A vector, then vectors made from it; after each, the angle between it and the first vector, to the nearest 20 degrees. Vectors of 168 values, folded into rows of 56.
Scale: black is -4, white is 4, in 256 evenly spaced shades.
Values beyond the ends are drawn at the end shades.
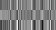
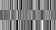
160 degrees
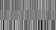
80 degrees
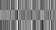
20 degrees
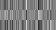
80 degrees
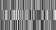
60 degrees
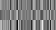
160 degrees
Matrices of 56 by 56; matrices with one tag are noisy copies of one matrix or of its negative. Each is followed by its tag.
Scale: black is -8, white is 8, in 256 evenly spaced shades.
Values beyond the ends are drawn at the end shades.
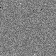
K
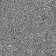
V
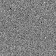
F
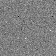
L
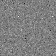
L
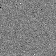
K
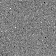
F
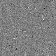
V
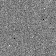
V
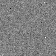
F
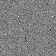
L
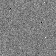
F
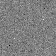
V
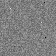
F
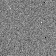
F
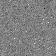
V
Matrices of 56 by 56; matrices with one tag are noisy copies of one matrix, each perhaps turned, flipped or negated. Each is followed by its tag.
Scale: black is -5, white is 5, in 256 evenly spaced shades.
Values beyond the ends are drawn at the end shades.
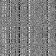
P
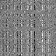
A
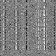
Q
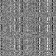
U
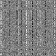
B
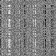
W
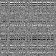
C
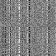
P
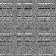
U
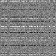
B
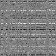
B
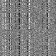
P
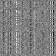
C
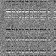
Q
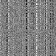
P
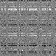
W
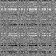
W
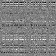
C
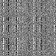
U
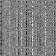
B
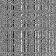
A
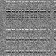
Q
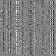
C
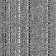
P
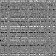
B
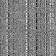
P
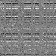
U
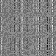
U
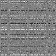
B
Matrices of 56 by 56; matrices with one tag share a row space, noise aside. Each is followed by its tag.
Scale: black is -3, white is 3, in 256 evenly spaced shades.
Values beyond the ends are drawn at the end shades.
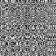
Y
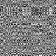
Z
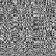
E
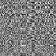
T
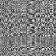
T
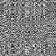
Y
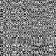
Z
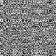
Z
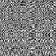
T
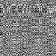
Z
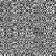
E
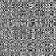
T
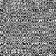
Z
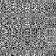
Y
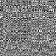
Z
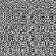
T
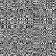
E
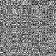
Z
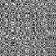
Y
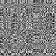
E
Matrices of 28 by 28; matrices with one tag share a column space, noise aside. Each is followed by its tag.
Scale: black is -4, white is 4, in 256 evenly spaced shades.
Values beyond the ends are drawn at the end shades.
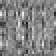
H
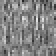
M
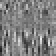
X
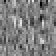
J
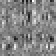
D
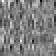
J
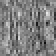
H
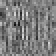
H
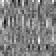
J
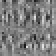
D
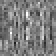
H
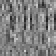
M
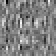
J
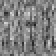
H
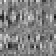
D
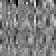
J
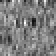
J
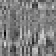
X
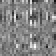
D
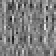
M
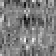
J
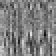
X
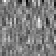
J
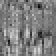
X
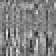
X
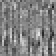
X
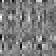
D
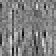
X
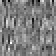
J
